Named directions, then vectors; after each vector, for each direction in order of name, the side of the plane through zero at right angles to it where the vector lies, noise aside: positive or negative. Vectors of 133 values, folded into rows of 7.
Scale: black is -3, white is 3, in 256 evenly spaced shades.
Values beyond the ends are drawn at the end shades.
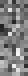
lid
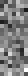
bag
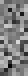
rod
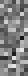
negative, positive, negative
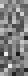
negative, negative, negative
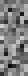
positive, negative, positive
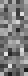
negative, negative, negative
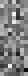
negative, negative, negative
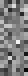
negative, negative, positive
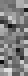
positive, negative, negative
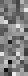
negative, positive, positive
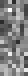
positive, positive, negative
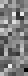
negative, negative, negative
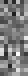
positive, positive, positive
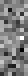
positive, negative, positive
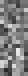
negative, positive, positive
